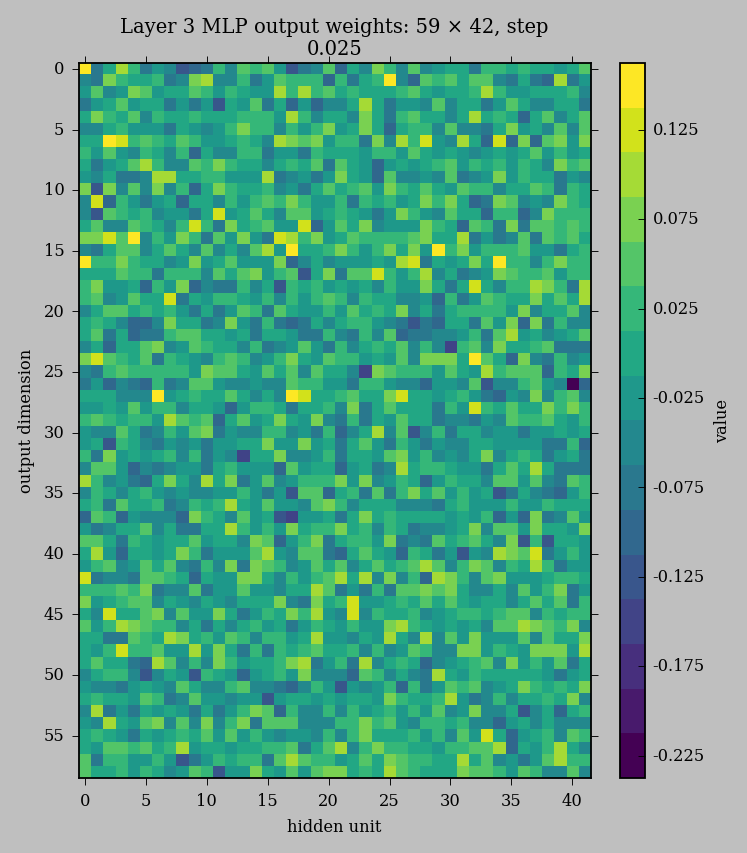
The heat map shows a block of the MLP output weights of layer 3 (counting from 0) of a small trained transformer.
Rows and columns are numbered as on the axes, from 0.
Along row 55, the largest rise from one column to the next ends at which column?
33
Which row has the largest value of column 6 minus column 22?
49
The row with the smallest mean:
26
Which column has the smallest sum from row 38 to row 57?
9
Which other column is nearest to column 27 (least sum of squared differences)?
14
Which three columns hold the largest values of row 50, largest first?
29, 18, 23
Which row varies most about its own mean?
6
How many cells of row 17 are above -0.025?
31
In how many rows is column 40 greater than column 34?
24
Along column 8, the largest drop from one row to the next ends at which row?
57
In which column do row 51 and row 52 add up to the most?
30
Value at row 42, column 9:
-0.1
